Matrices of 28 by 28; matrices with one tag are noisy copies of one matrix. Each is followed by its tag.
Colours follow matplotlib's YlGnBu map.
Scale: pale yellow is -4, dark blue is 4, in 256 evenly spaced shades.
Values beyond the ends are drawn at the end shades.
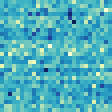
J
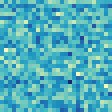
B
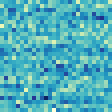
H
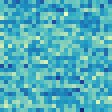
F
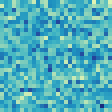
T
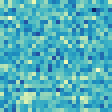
T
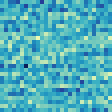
F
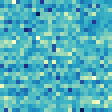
F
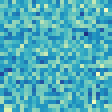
J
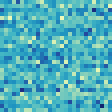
T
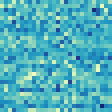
T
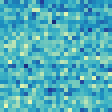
F
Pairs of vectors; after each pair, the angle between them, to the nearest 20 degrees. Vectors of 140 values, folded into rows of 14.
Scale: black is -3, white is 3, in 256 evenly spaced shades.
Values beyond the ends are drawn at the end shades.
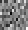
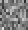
120 degrees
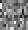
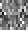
40 degrees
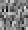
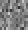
60 degrees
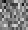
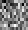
20 degrees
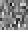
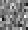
100 degrees
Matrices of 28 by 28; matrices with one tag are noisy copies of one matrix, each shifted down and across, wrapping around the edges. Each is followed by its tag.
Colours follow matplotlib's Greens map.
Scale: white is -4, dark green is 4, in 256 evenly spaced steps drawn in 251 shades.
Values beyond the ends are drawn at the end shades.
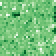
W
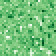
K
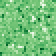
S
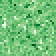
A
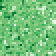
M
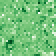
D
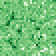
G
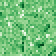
W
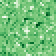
S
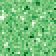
A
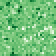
G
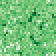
G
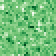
A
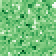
A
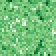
G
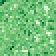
S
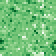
D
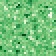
A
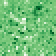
D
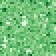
A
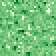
A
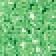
S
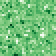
A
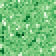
W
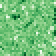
W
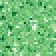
A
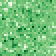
M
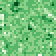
D
